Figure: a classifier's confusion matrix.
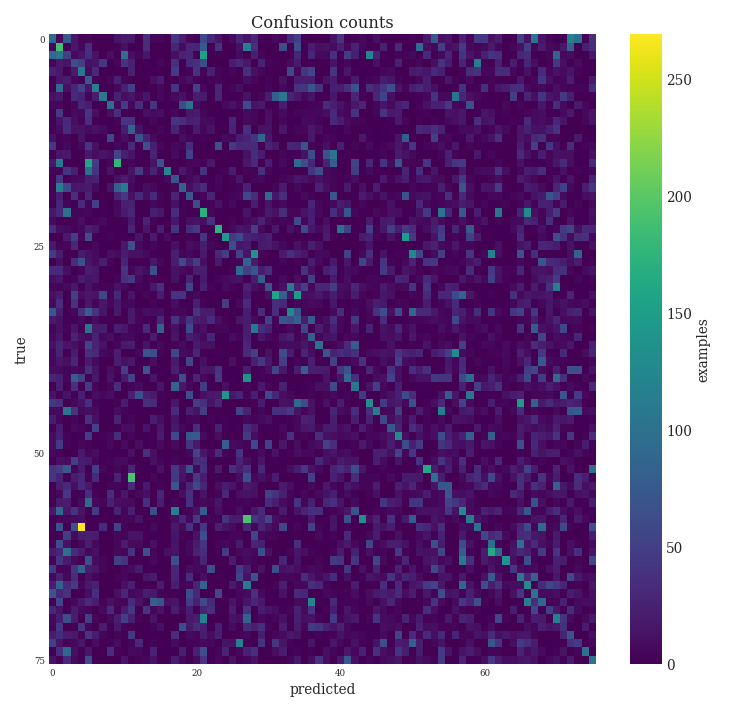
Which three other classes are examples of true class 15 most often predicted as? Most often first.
9, 5, 1
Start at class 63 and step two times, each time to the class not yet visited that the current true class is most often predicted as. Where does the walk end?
17
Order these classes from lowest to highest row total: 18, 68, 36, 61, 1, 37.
36, 37, 61, 18, 68, 1
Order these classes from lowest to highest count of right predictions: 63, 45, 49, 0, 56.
56, 49, 0, 45, 63
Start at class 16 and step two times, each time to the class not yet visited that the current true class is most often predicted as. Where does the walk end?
68
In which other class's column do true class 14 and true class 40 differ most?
39
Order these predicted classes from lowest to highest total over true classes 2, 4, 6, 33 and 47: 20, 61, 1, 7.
7, 61, 20, 1
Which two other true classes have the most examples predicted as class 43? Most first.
58, 27
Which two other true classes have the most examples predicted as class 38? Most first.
14, 49
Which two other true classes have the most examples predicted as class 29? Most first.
12, 62
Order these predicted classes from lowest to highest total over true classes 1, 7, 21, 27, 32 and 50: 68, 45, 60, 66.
60, 45, 68, 66
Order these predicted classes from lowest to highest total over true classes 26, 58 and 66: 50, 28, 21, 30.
30, 21, 28, 50
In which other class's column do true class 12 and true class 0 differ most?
72
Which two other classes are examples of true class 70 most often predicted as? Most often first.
21, 27
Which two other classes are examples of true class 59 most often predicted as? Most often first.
4, 68
